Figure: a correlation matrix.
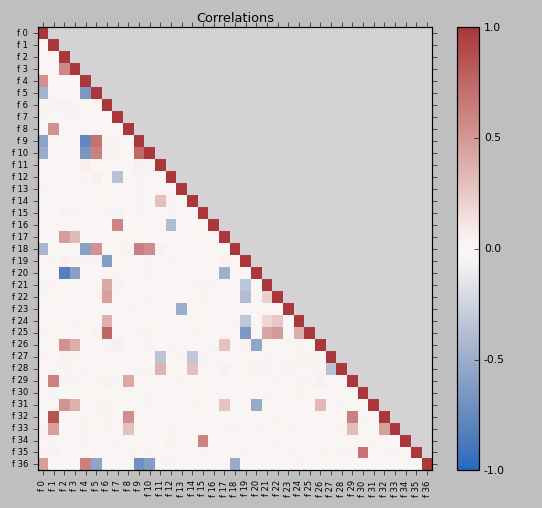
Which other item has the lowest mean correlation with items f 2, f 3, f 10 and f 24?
f 20
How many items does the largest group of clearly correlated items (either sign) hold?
7
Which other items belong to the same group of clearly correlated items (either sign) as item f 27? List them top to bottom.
f 11, f 14, f 28
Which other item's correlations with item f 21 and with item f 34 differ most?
f 15
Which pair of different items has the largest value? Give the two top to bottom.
f 1, f 32
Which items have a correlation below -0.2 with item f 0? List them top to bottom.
f 5, f 9, f 10, f 18
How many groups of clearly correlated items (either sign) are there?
9
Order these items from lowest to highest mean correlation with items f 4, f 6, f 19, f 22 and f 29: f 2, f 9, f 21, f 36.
f 9, f 2, f 21, f 36
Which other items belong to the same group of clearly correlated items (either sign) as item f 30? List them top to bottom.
f 35
